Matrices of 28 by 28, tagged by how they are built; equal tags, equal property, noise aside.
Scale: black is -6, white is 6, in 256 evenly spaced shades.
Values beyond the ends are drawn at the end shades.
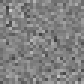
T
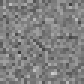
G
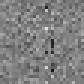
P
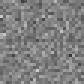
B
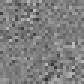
T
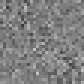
T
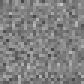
B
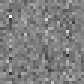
P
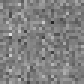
P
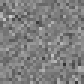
T
